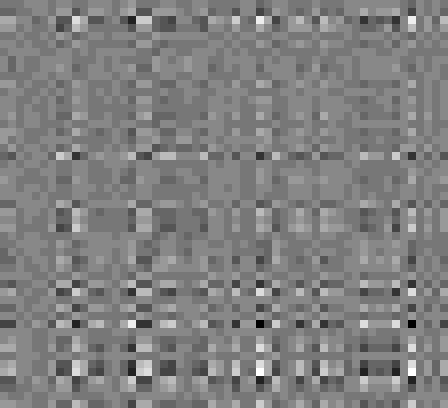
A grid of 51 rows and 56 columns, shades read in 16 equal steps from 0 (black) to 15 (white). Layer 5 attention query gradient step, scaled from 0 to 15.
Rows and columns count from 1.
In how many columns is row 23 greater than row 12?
17
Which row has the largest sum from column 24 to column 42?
3
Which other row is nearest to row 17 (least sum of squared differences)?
11
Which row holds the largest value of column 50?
41
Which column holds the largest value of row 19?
10
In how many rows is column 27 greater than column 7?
16
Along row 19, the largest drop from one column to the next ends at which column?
20
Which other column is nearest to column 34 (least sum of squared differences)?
1
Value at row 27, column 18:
10
